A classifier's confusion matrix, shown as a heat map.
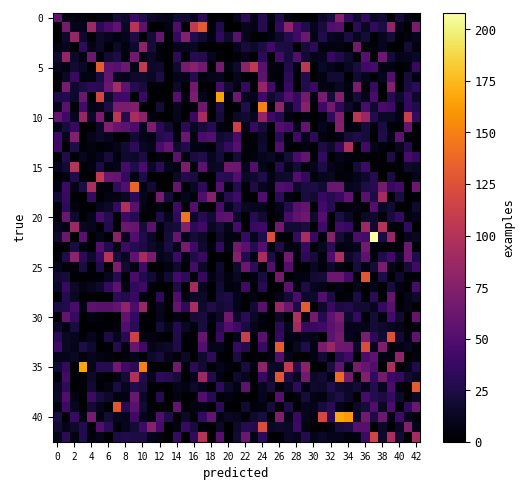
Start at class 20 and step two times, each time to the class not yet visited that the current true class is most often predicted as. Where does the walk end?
2
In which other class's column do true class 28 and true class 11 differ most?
21
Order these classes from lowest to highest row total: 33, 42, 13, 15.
13, 15, 42, 33
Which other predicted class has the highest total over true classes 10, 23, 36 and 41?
24
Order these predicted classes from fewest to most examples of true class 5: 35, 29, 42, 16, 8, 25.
25, 35, 42, 8, 16, 29
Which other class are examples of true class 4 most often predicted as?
1
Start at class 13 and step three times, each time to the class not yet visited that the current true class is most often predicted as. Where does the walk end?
33
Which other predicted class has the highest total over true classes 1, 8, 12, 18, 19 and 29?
16
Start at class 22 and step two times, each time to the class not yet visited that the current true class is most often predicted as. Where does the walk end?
42
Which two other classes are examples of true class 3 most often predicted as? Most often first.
10, 35
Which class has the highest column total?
9
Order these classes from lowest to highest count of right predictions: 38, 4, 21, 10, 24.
38, 21, 4, 10, 24
